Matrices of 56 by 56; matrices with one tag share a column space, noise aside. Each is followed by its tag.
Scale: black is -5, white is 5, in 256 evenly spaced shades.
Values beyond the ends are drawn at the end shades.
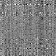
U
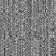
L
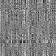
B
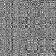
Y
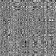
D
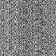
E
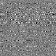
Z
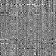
U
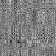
B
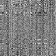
U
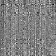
U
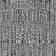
B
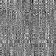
B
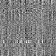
B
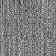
L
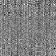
U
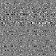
Z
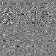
Z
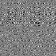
Z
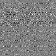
Z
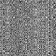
E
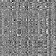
D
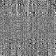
U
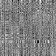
B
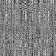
B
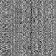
E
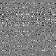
Z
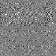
Z
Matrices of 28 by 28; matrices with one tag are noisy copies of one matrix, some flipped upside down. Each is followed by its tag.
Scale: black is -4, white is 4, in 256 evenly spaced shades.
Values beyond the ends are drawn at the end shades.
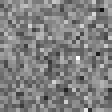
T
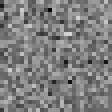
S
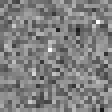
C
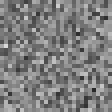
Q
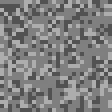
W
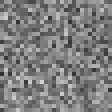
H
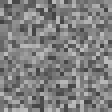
C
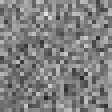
Q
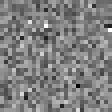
S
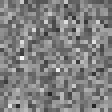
S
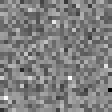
H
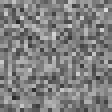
W
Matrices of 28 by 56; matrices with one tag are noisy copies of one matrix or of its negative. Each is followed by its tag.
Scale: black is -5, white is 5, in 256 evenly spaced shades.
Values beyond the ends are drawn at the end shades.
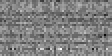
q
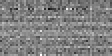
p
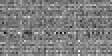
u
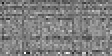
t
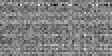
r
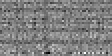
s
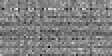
p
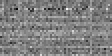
p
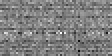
u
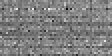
p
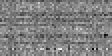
q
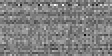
r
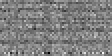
s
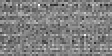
r
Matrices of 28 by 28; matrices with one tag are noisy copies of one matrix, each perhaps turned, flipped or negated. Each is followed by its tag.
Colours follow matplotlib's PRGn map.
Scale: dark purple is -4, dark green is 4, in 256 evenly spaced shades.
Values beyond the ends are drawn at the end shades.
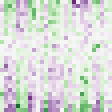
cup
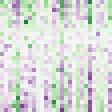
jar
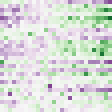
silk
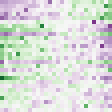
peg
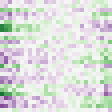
cup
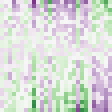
peg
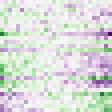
peg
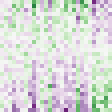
peg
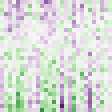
silk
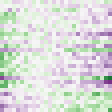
peg
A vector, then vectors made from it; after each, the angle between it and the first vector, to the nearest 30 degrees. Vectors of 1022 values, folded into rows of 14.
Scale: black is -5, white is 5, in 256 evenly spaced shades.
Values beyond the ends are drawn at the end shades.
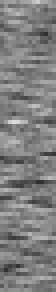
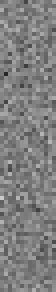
90 degrees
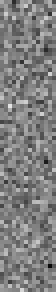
90 degrees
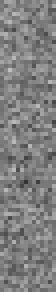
60 degrees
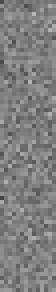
90 degrees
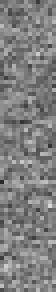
120 degrees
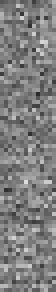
120 degrees
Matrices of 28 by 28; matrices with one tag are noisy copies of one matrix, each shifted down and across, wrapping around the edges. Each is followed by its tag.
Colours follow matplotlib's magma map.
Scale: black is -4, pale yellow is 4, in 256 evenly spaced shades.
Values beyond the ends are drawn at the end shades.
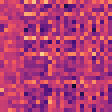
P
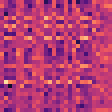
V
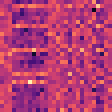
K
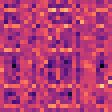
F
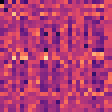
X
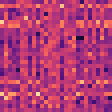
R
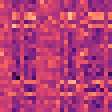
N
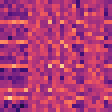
K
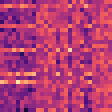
K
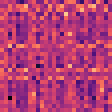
X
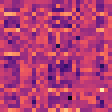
F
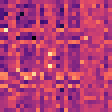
N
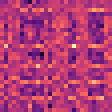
F
